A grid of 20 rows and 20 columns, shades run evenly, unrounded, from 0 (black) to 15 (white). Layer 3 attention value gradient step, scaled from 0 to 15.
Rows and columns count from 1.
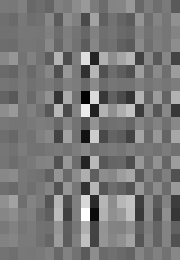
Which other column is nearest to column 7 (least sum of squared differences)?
12
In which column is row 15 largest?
11
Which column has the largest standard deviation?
10
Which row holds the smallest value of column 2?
8
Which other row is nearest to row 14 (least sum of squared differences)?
19
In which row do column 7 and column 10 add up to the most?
17
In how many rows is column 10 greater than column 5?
9
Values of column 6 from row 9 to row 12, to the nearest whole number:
5 7 8 7
